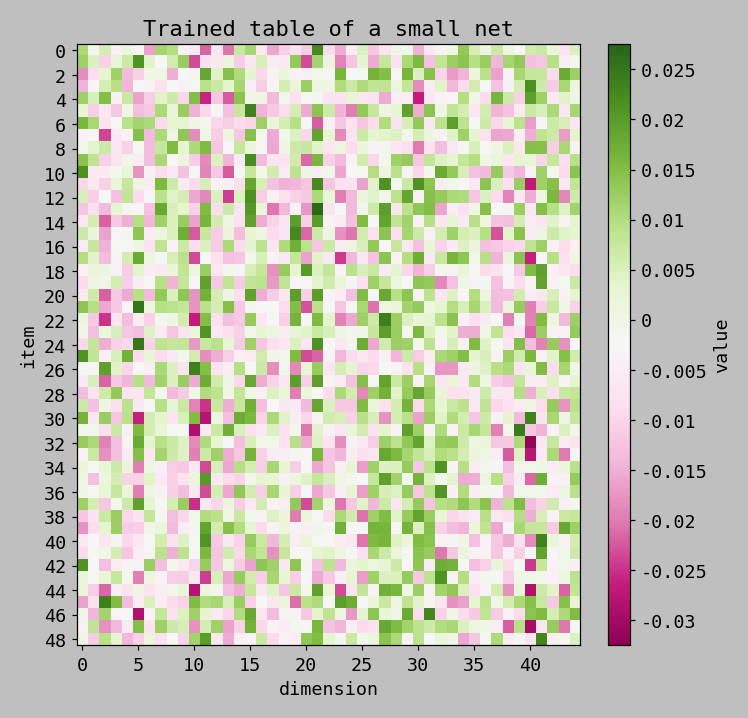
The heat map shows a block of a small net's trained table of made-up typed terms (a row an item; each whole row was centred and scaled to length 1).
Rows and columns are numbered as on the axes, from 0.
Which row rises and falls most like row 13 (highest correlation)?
11
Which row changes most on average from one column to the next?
30
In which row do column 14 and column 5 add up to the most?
31
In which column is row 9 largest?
15
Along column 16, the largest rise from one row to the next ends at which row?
6
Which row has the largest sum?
45
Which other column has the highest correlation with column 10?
2
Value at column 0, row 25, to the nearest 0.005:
0.02
